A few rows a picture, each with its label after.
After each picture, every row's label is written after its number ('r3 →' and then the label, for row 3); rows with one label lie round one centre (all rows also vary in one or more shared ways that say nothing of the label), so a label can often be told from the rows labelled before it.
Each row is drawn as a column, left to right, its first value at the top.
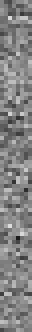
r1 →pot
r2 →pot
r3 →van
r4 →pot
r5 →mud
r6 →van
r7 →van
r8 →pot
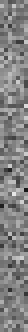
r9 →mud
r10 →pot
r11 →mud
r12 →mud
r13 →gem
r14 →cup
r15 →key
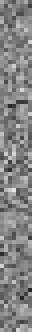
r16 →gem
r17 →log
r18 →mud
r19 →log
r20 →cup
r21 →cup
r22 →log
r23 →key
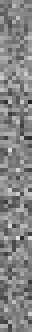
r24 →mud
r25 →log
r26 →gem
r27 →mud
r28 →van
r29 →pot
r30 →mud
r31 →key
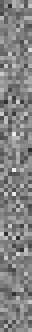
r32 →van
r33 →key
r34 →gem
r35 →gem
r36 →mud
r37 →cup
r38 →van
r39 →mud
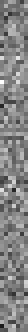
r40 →gem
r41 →key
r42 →log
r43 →cup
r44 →gem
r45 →key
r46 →pot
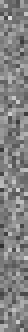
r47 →mud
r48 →key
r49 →van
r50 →cup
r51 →pot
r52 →cup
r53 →gem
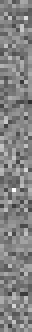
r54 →van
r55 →key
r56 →gem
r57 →log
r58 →van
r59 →log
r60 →van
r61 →log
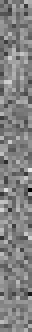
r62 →cup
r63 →cup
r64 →gem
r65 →mud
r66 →pot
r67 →mud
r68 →gem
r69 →van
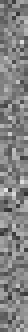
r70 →log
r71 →log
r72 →gem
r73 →key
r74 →mud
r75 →van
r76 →cup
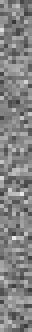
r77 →log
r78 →pot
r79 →log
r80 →van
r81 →van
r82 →gem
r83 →gem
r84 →key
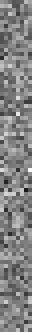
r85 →pot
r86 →gem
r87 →key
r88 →gem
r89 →cup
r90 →gem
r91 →key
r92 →van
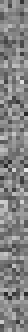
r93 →cup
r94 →cup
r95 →cup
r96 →gem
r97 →mud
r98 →cup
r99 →gem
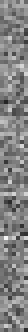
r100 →key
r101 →van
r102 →mud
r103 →gem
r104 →mud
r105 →log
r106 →pot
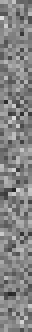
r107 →van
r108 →cup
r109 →mud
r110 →gem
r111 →log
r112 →pot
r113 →key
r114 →log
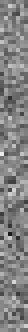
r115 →key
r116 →van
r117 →key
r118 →log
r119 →mud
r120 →mud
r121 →log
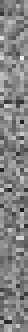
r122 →mud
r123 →key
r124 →key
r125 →pot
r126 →van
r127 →gem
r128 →mud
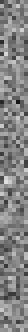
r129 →cup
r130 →mud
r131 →cup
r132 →pot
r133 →key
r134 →log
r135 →cup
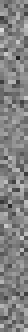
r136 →log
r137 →gem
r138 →mud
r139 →key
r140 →van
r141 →log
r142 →cup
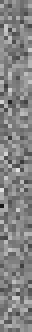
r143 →mud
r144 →key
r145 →van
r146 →log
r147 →van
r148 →cup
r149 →van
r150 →mud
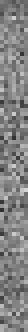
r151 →log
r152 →key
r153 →gem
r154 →van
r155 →gem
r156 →van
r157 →log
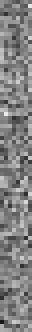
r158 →mud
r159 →cup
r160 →mud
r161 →pot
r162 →pot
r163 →cup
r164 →cup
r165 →mud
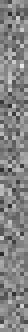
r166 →log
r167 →pot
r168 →mud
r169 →pot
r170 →van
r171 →log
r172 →key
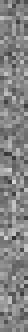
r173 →van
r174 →van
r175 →van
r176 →cup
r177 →key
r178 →mud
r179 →van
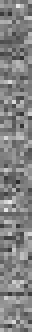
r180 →cup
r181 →cup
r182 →cup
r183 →pot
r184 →pot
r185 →pot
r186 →van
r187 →van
